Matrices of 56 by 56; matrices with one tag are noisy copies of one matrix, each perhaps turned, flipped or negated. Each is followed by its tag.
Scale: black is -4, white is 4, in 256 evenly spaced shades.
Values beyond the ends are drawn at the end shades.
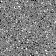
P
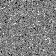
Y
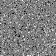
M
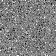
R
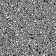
Y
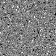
Y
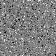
M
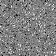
R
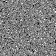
Y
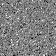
Y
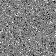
P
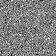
Y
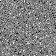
M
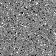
P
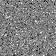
Y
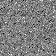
Y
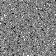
M
